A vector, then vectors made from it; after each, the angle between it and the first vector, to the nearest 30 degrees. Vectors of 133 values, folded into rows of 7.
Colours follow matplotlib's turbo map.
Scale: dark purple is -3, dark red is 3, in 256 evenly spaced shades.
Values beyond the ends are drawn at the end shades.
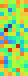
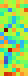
30 degrees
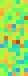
120 degrees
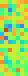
30 degrees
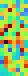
150 degrees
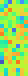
120 degrees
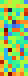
60 degrees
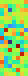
30 degrees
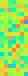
60 degrees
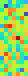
120 degrees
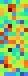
150 degrees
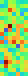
150 degrees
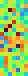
150 degrees
